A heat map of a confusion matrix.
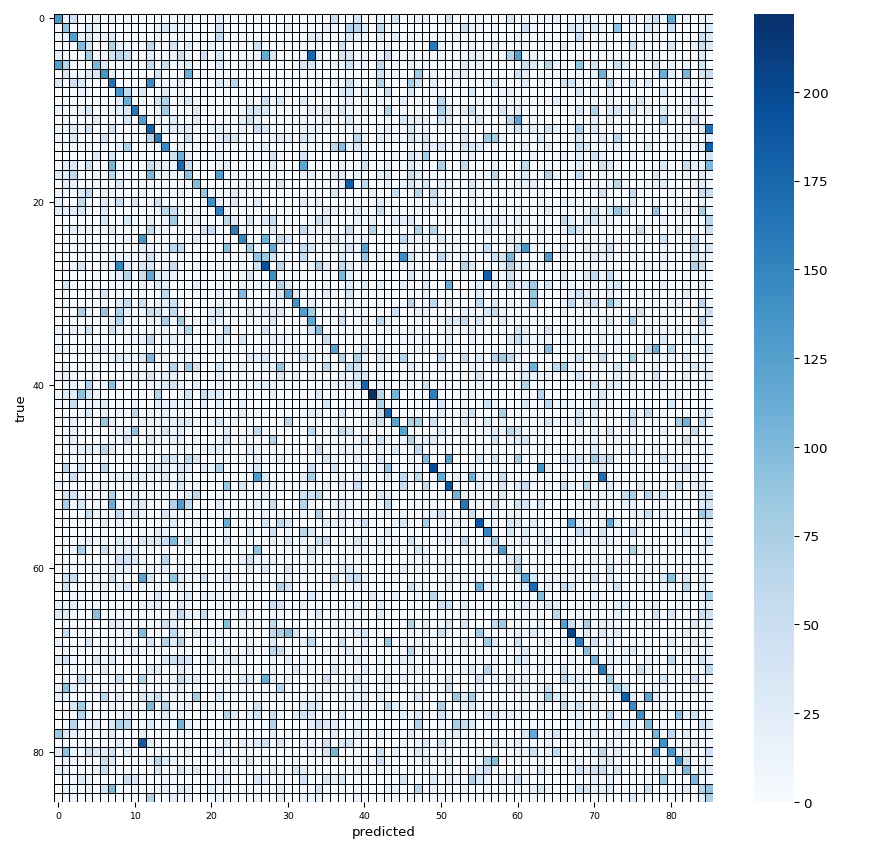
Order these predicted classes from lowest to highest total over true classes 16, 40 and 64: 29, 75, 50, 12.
75, 29, 12, 50
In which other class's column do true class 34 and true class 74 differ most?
77
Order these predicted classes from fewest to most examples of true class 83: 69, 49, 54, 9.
69, 49, 9, 54
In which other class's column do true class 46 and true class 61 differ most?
11
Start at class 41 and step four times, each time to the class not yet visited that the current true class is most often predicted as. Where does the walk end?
12
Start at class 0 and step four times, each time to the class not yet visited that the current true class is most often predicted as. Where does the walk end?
55
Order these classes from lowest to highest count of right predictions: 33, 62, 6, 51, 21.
33, 6, 21, 62, 51
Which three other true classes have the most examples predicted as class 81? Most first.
76, 44, 51
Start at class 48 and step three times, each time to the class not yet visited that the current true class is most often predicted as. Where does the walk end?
15
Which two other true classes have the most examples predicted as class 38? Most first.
18, 1
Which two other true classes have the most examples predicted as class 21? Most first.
17, 49
